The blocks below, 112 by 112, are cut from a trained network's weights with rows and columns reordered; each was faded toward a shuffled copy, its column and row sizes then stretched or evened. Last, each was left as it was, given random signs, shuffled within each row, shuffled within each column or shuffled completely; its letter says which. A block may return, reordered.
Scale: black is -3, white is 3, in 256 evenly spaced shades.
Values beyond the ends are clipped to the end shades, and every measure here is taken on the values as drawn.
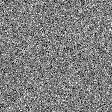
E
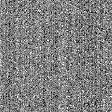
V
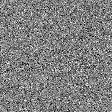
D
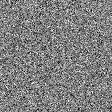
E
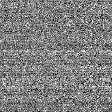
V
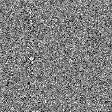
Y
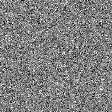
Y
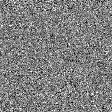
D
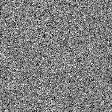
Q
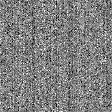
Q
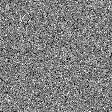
E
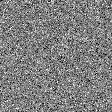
E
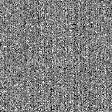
V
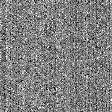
V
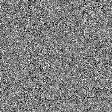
Y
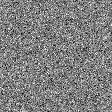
E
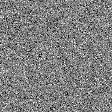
D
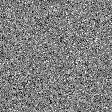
E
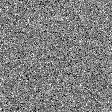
E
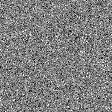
D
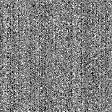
V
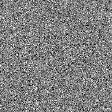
Y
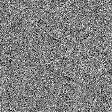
Q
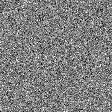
E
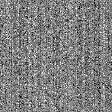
V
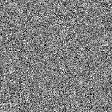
V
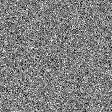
E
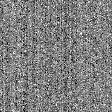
Q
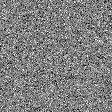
E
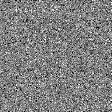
Y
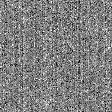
Q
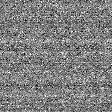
D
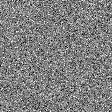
E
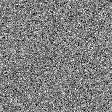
E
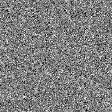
Y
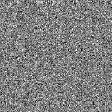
V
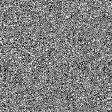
V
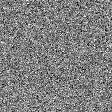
E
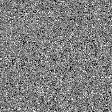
Y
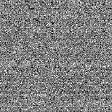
V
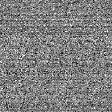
V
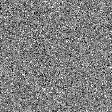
Y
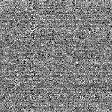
V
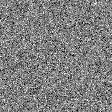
E
